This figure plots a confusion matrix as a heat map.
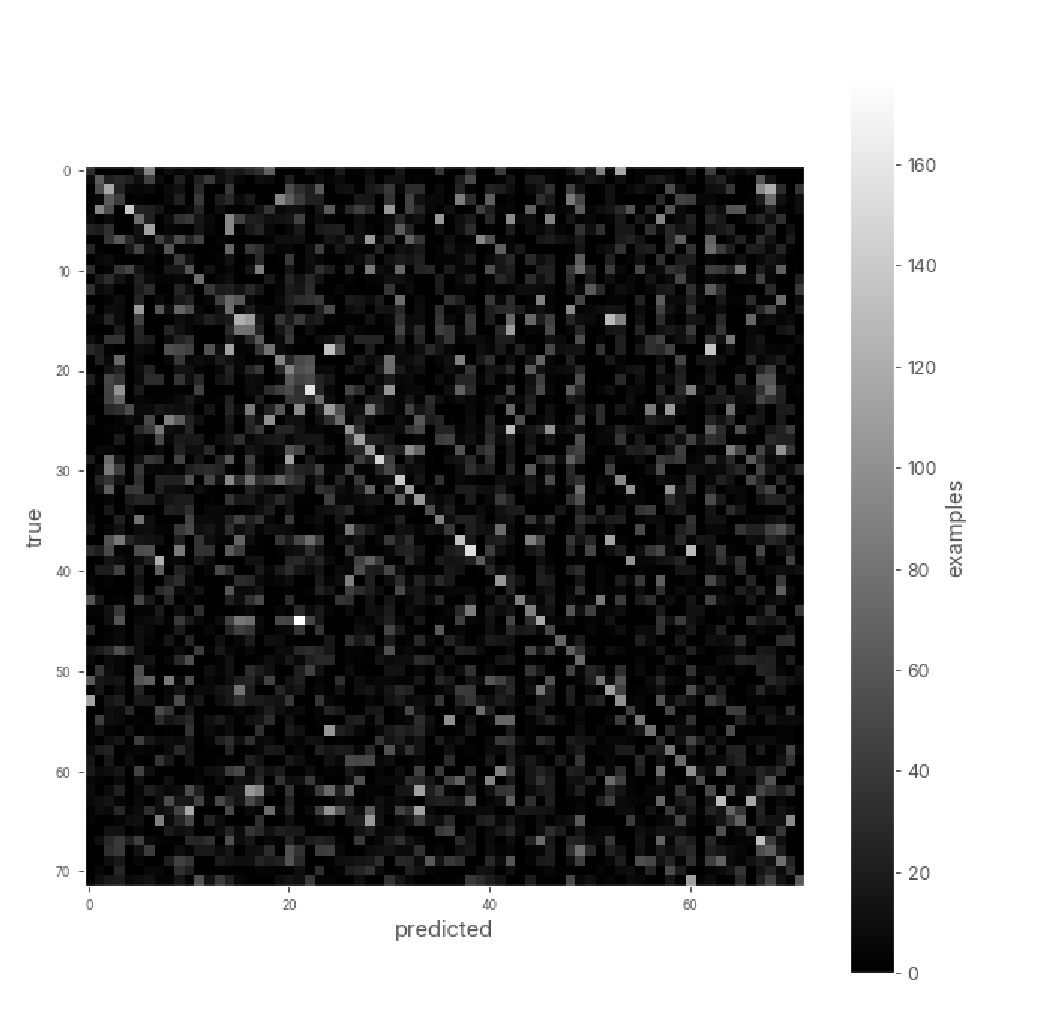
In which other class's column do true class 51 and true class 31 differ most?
14
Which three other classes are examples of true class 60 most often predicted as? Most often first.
41, 57, 63
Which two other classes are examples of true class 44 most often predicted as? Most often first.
38, 48
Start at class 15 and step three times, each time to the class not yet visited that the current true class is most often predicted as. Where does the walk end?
21
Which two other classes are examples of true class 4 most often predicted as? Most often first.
30, 1
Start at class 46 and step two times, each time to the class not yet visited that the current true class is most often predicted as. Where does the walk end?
5
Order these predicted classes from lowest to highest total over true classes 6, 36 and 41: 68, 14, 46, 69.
46, 68, 69, 14
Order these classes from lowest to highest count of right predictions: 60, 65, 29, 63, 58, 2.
65, 58, 60, 2, 63, 29
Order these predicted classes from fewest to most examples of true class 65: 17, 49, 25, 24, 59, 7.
25, 24, 17, 59, 49, 7
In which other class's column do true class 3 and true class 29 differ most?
19
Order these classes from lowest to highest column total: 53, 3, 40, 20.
40, 53, 3, 20
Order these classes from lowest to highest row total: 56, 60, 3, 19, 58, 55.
56, 58, 55, 19, 60, 3
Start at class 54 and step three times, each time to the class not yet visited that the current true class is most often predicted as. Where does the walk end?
28
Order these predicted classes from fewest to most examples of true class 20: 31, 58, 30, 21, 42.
58, 31, 42, 21, 30
